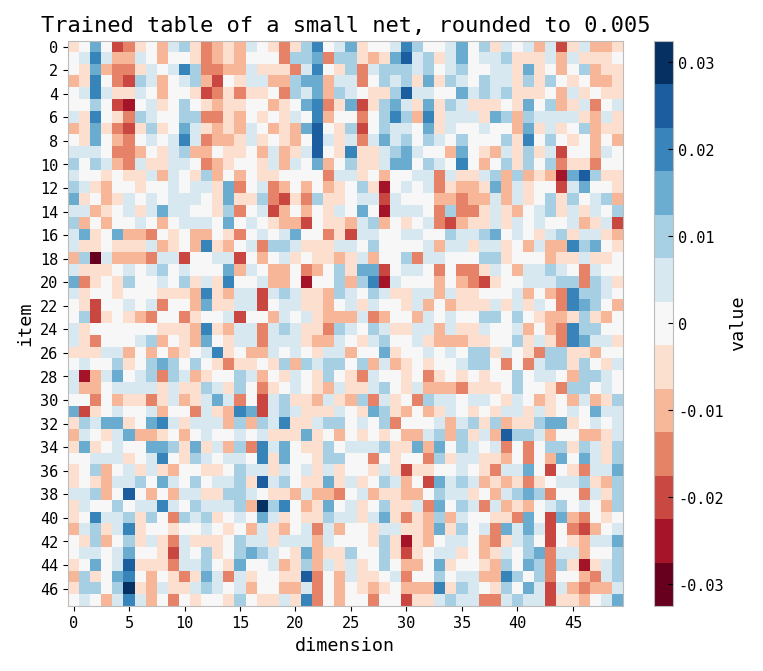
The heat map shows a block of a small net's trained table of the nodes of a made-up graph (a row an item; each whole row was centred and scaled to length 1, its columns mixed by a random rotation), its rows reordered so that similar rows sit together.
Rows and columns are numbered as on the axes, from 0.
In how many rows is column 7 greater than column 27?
22
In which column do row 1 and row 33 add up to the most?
39
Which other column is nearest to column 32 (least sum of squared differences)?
29
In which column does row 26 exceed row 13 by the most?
28
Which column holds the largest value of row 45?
21
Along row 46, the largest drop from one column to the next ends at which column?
6
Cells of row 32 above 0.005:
16
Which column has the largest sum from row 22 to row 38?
19
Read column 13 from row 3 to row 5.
-0.02 -0.015 -0.01
